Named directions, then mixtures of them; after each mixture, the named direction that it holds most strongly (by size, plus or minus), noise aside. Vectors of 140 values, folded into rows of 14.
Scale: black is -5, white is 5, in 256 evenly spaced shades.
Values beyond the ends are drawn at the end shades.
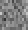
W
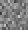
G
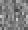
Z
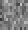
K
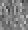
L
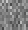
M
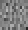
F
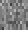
M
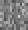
K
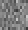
Z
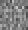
F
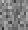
M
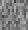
L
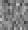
K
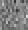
L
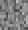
Z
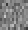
F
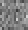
Z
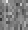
K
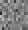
G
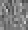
L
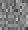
Z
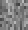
K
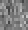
L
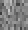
K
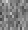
M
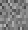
G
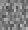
F
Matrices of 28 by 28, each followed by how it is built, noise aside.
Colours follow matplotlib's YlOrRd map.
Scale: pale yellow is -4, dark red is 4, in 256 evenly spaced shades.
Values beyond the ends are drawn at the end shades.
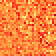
upper triangular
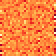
uneven columns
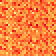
repeating rows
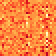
uneven columns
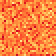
repeating rows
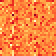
uneven columns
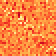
banded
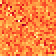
banded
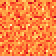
repeating columns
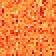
uneven columns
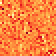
banded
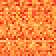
repeating columns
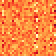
uneven columns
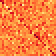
diagonal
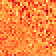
upper triangular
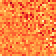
upper triangular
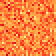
repeating rows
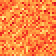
Hankel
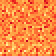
repeating columns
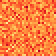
repeating rows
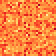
repeating rows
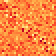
banded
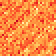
Hankel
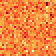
uneven columns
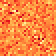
banded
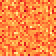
repeating rows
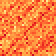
Hankel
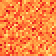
Hankel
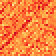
Hankel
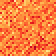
Hankel
